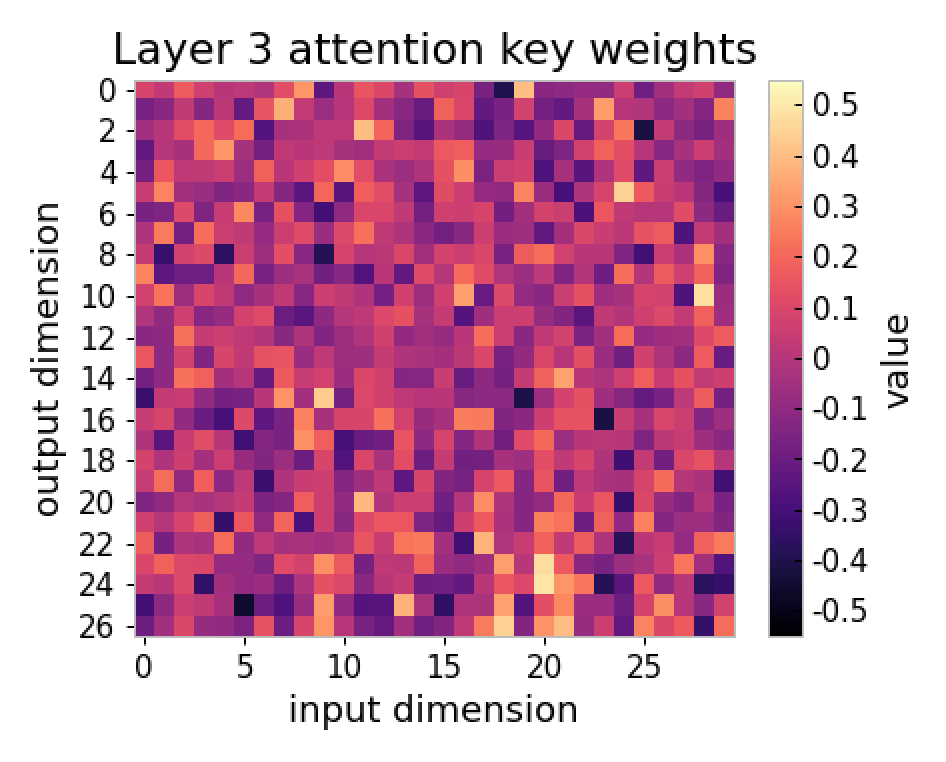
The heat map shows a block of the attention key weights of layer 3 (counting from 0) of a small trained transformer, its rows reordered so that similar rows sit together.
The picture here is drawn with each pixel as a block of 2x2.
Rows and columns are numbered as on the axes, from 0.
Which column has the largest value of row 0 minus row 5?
8
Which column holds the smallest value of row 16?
23
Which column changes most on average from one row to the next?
3
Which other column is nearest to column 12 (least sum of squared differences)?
5
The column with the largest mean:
20
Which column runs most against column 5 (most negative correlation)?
9
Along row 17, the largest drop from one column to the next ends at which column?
10
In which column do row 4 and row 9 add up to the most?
16
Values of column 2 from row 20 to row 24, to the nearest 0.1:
0 0.1 0 0.1 0.1
